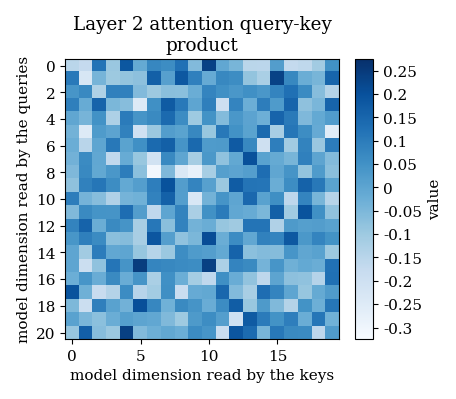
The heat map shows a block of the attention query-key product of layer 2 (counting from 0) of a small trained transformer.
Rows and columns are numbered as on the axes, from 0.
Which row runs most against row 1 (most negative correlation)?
8
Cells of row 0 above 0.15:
2
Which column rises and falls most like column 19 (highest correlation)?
6
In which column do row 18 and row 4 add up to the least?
1
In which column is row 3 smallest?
5
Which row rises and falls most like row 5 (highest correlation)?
14
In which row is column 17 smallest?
0
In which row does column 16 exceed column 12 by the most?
19
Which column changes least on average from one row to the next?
18
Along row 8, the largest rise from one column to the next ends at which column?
7
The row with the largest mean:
9
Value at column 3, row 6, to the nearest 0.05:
0.1
